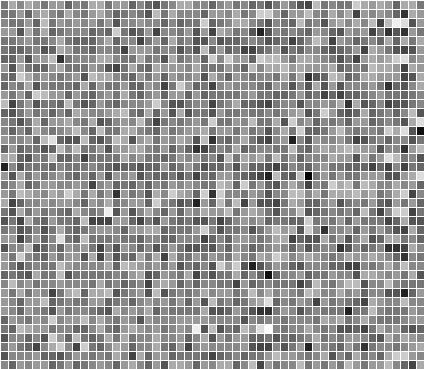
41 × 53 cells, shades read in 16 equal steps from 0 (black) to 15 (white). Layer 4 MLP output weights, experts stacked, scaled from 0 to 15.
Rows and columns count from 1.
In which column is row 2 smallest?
51
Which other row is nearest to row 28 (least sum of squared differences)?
10
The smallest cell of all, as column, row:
39, 20
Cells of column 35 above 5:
36
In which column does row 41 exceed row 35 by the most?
44
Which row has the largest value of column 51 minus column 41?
3
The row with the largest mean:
22
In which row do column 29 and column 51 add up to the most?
7
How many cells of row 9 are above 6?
41
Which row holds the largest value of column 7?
16
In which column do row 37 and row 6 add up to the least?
46
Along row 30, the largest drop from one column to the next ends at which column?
31
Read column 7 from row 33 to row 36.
4 6 5 12
